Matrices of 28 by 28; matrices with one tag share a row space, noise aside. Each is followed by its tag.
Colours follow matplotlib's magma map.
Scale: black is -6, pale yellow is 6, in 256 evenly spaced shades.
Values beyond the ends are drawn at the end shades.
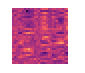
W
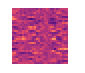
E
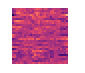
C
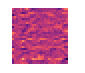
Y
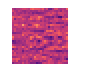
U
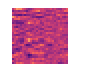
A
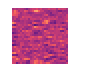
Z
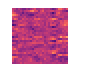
E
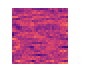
C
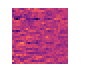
A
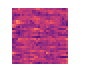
C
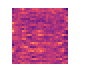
Y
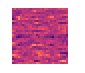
C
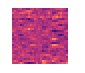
W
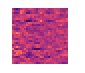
A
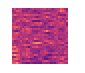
Z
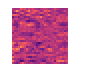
A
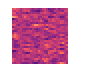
Z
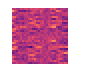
E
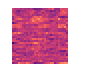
C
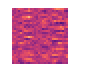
W
